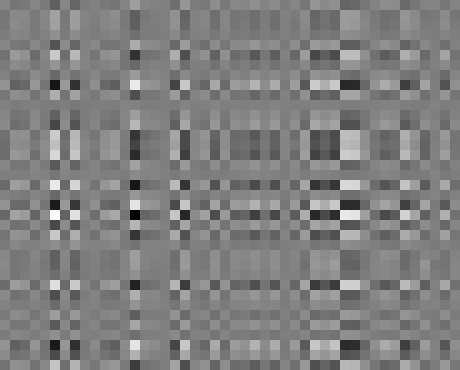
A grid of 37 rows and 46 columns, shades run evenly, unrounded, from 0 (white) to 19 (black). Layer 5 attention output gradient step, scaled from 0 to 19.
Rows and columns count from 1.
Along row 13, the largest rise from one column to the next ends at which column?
35
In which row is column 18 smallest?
22
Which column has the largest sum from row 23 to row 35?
6
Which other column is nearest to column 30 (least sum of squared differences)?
7
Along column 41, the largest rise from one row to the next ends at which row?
23
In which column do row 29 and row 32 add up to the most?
14
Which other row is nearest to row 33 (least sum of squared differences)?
17
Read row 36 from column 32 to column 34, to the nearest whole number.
7 8 7
